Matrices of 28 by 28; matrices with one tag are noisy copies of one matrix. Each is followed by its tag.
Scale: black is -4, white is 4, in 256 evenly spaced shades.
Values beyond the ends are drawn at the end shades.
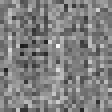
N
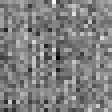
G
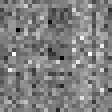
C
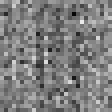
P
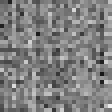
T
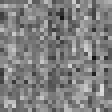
C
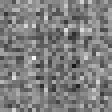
P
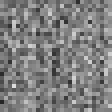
T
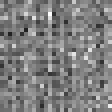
T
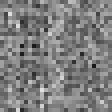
N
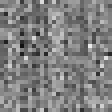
N
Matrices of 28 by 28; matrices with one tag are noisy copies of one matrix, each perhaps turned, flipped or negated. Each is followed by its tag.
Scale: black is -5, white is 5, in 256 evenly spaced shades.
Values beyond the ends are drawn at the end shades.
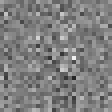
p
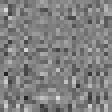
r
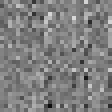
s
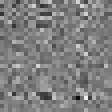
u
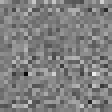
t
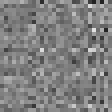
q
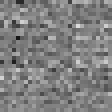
s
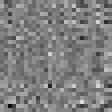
r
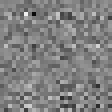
u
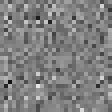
t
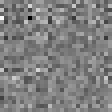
q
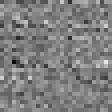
s
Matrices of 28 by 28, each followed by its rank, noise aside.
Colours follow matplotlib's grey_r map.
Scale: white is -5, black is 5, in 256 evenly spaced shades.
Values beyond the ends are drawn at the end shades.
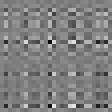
one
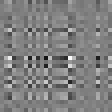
one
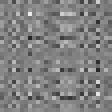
two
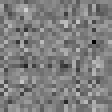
four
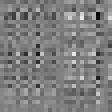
two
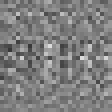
four
